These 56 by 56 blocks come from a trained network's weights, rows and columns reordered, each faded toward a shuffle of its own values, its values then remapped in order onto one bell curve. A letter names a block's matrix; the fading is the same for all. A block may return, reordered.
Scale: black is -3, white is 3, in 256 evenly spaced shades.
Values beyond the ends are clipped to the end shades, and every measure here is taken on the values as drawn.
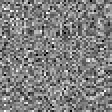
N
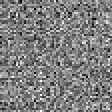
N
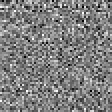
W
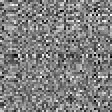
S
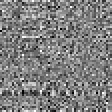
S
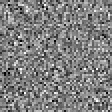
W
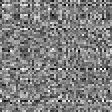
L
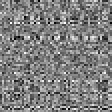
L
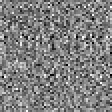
W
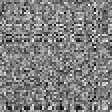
S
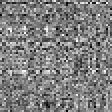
S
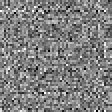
W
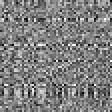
L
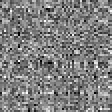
S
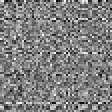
S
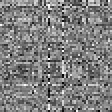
S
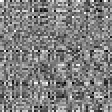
L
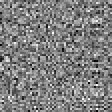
N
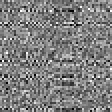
S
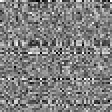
L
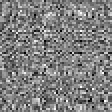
S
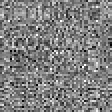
N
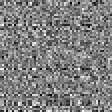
S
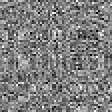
N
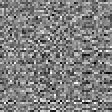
S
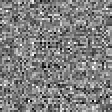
W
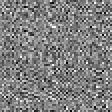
N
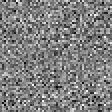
W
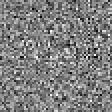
W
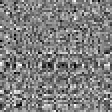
S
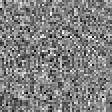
W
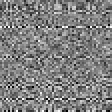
L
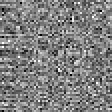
N
